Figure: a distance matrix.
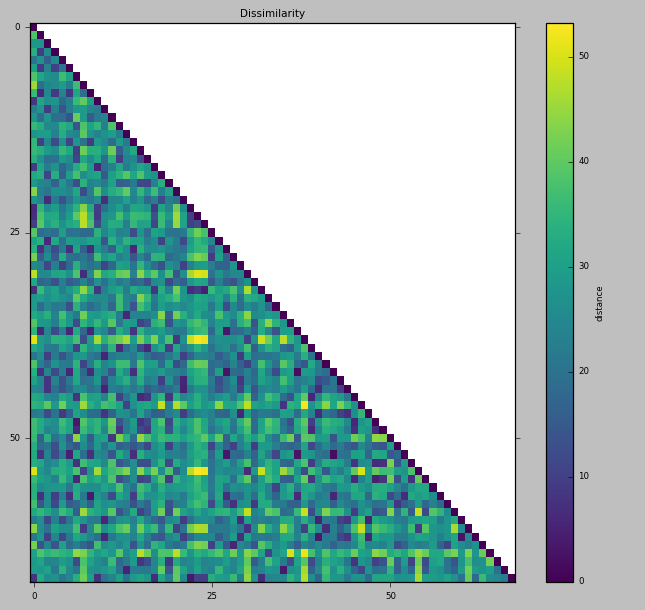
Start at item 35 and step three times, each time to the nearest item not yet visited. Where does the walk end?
46
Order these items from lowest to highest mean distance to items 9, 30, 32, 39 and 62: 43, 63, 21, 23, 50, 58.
21, 43, 23, 58, 63, 50
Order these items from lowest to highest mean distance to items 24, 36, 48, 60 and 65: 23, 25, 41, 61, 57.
25, 23, 57, 41, 61
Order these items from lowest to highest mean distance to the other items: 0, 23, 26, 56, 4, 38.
4, 26, 56, 0, 23, 38
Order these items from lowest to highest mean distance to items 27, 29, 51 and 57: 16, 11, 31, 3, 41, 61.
3, 31, 11, 41, 16, 61
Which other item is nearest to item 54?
30
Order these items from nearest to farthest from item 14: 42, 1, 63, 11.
42, 1, 63, 11
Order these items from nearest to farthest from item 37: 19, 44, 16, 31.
31, 44, 19, 16
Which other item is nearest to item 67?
22
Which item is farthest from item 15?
64
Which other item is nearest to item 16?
39
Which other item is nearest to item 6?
48
